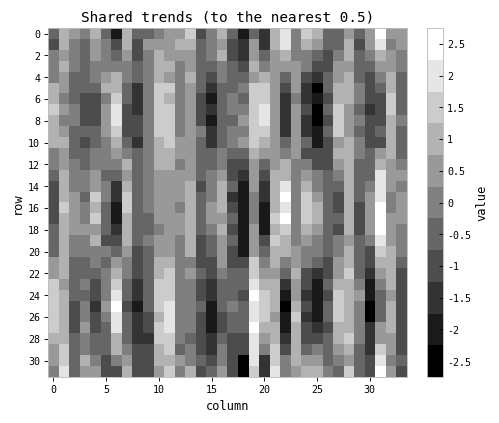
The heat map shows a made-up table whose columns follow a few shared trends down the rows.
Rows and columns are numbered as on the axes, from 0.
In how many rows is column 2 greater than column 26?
21
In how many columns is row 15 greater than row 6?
19
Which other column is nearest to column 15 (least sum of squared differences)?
30
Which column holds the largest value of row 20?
31
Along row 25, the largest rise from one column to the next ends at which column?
23
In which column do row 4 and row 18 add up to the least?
18
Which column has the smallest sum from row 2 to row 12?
25
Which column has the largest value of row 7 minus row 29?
20
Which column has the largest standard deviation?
22
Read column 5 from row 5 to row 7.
1 0 0.5
